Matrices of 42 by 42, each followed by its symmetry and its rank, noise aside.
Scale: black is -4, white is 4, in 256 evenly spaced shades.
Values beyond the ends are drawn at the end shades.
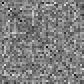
symmetric, rank eight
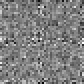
antisymmetric, rank six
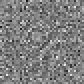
symmetric, rank eight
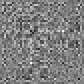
symmetric, rank six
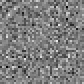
symmetric, rank six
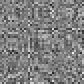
antisymmetric, rank six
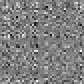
no symmetry, rank four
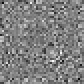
symmetric, rank eight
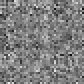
antisymmetric, rank eight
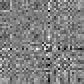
symmetric, rank four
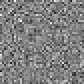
symmetric, rank eight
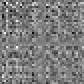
no symmetry, rank four
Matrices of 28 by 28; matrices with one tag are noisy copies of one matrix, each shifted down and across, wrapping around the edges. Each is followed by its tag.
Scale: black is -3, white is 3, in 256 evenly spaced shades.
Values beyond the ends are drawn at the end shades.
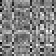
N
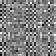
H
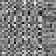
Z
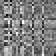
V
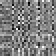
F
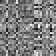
V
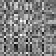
N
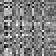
V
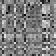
V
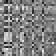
V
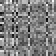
N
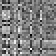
V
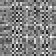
H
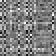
H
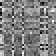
V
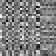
Z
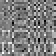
F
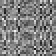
F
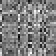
N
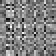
V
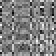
N
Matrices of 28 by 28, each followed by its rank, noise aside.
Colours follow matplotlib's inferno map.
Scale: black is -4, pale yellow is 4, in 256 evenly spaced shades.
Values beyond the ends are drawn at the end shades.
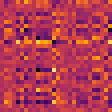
two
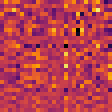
four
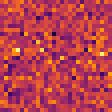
eight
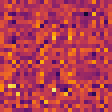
six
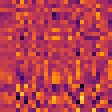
three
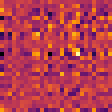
three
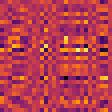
two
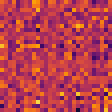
four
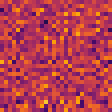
six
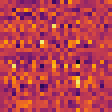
four
